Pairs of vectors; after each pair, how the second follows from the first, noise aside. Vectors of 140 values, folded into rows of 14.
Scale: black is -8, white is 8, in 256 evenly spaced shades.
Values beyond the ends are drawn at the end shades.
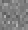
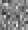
scaled up.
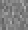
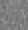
wrapped around, shrunk.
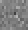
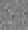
reversed, shrunk.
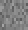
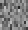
wrapped around, scaled up.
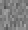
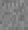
reversed, negated, shrunk.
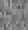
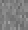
reversed, negated, shrunk.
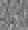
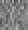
wrapped around, negated.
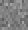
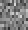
wrapped around, scaled up.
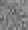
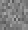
reversed, negated.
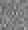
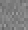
shrunk.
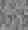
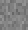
reversed, shrunk.
